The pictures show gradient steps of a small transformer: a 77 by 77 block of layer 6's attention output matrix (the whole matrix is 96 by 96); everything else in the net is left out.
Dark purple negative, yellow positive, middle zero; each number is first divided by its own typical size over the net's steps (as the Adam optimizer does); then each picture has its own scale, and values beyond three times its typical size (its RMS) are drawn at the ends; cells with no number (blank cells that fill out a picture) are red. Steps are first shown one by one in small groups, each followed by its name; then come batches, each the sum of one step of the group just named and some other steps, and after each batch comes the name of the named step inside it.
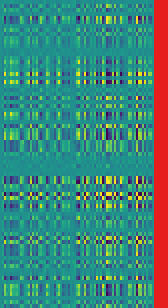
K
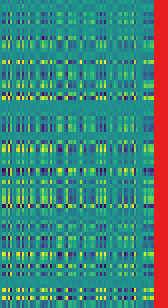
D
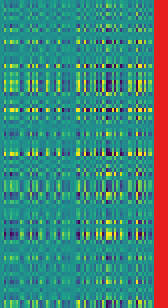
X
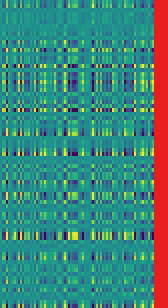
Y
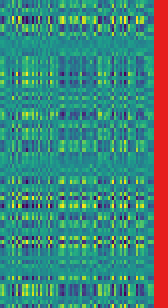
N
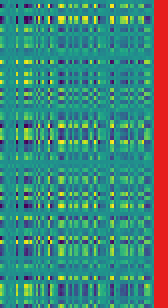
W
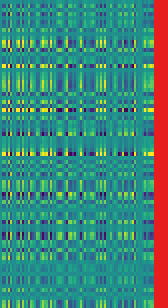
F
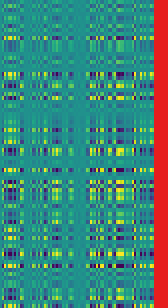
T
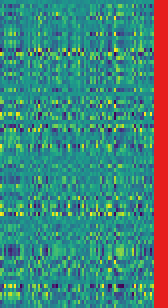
K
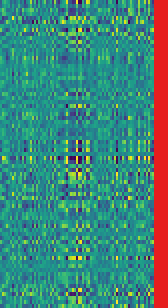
N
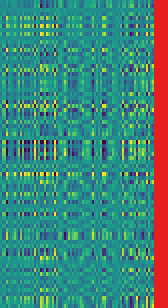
Y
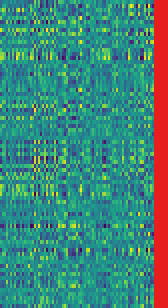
Y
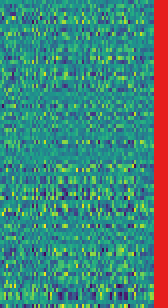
N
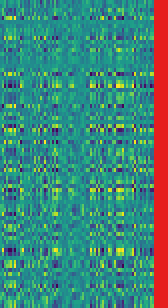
T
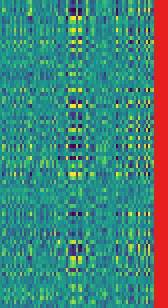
D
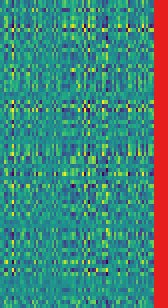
X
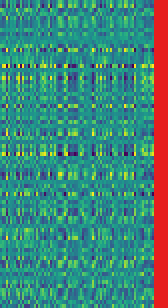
Y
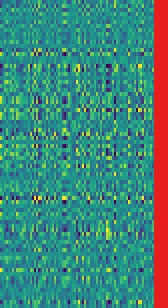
X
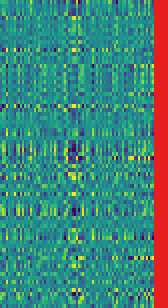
Y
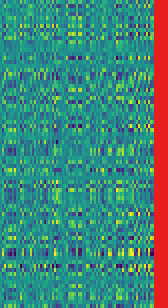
T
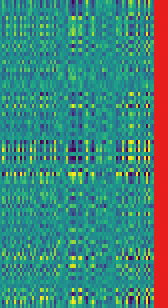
D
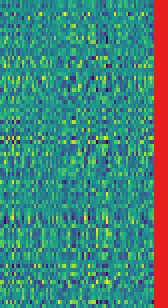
X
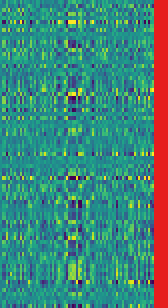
Y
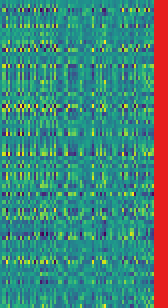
F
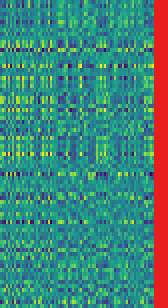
F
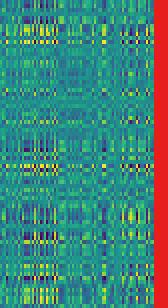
N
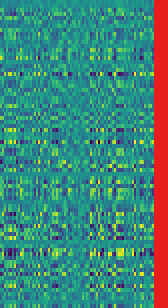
T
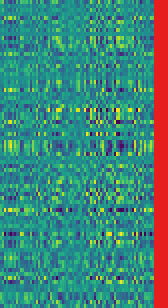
X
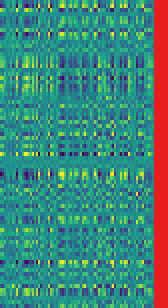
K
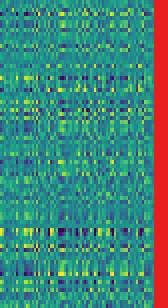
X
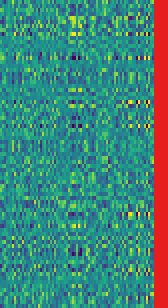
N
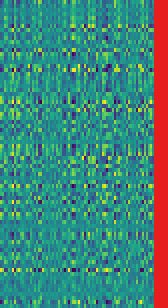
X
